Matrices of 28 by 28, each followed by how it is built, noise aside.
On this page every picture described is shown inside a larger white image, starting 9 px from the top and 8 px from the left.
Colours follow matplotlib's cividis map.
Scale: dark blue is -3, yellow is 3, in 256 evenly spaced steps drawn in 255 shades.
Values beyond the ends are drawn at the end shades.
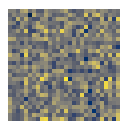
blocks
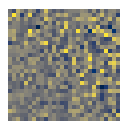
upper triangular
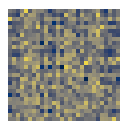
blocks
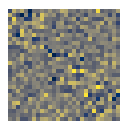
block diagonal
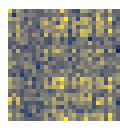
blocks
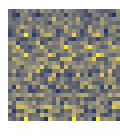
repeating columns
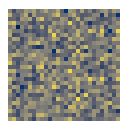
repeating rows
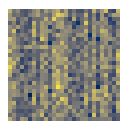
blocks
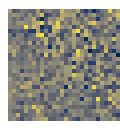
upper triangular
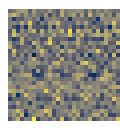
repeating columns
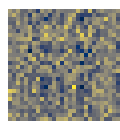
blocks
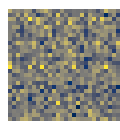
repeating columns
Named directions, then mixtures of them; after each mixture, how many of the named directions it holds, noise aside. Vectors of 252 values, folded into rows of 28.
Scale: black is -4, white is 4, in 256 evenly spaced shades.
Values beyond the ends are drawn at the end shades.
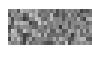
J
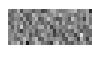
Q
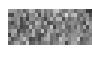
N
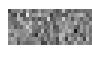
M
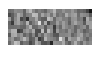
four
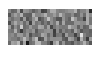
one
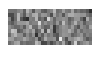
four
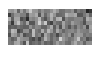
two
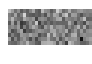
four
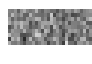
three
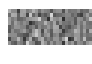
three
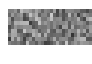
one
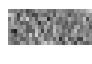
four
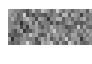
four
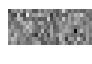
one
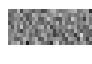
one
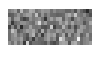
four
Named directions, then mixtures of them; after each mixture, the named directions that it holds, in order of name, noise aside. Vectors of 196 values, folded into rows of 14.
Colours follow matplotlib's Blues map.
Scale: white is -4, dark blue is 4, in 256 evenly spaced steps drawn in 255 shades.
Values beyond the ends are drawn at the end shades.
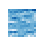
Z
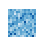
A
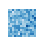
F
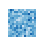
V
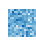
F, V.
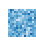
V.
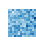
F.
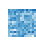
A, Z.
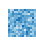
V.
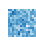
F.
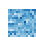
A, Z.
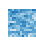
F, Z.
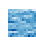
Z.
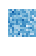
F.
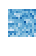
A, Z.
